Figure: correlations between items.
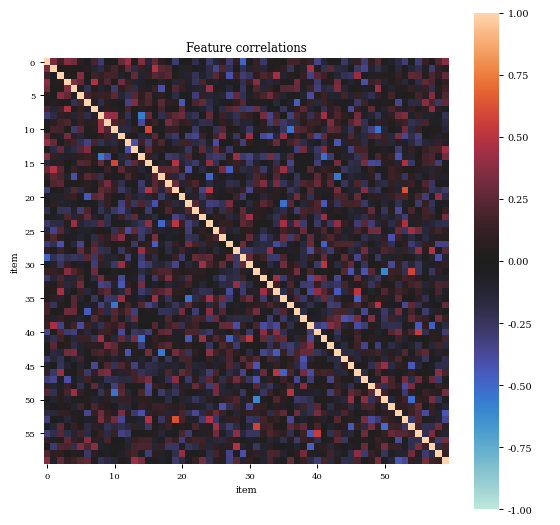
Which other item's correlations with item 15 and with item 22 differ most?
10
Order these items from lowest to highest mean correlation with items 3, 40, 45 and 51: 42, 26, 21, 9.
26, 42, 21, 9
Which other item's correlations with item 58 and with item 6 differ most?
20
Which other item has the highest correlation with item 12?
0
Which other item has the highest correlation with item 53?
19
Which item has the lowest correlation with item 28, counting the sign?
39
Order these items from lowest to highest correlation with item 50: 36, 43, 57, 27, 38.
38, 43, 36, 27, 57
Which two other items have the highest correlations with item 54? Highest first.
31, 25
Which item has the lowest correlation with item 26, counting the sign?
51
